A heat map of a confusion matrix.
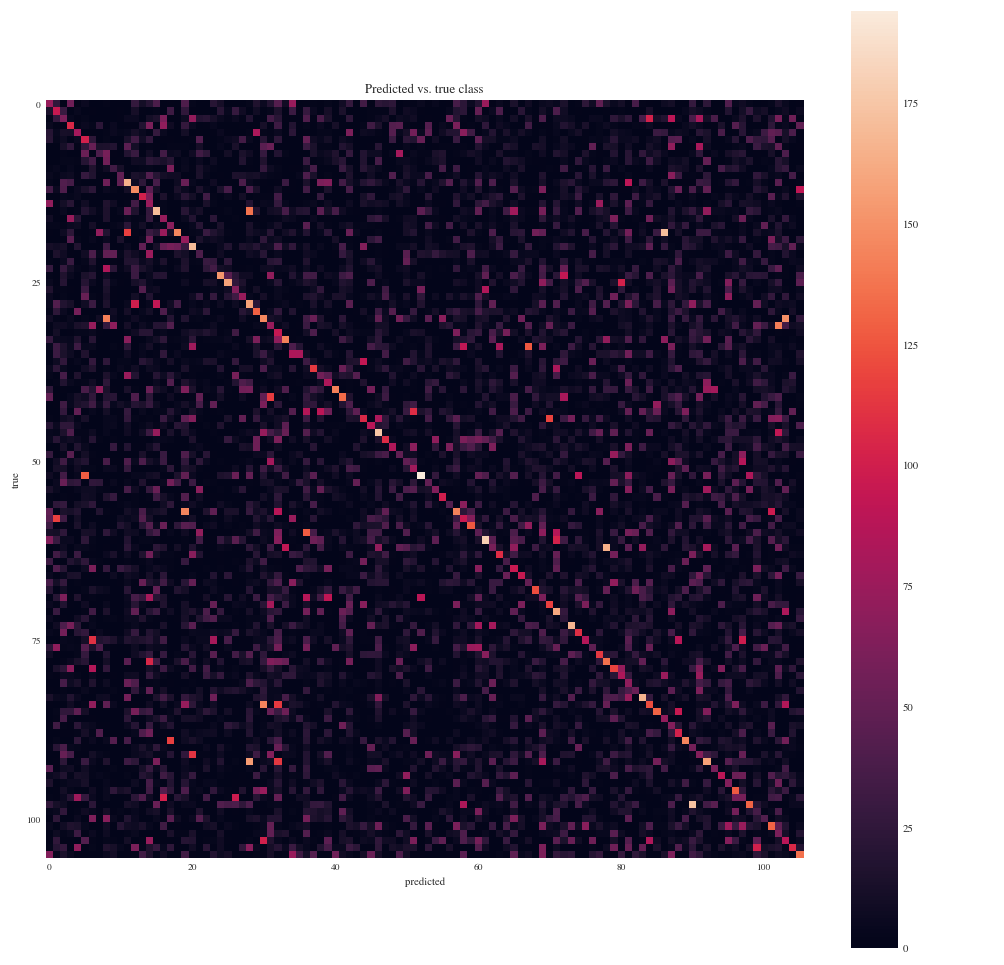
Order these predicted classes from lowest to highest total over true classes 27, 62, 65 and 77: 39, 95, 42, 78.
42, 39, 95, 78
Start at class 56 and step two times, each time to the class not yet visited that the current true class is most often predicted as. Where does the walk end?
1
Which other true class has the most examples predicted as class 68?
18
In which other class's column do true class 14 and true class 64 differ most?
77
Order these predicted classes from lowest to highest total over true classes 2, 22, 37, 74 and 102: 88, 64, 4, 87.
64, 4, 88, 87
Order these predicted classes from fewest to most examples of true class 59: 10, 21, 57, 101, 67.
21, 10, 101, 57, 67
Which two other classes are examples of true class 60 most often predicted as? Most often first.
36, 71
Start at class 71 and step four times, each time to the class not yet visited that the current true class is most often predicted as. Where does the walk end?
92
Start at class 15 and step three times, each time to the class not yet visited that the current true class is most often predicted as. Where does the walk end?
105
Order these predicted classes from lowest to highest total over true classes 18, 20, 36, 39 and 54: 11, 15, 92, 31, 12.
12, 31, 15, 11, 92
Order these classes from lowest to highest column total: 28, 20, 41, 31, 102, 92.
41, 20, 28, 31, 92, 102
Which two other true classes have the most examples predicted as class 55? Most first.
30, 103
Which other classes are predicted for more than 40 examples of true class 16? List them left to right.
3, 79, 84, 97
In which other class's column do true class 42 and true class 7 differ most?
49
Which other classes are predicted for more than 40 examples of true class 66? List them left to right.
64, 91, 102
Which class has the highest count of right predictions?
52
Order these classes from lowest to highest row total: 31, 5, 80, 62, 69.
80, 5, 31, 69, 62
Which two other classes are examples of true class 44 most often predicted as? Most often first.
70, 46
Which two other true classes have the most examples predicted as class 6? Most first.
75, 79
